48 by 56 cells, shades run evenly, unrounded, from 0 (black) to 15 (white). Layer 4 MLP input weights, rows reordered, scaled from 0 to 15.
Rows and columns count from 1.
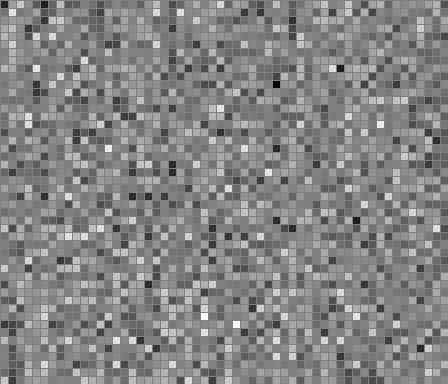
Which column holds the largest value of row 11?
7
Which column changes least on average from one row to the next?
40
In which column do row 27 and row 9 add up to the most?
42
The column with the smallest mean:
56
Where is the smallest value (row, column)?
11, 35
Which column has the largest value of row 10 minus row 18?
10
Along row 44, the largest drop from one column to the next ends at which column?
20
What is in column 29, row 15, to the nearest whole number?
4
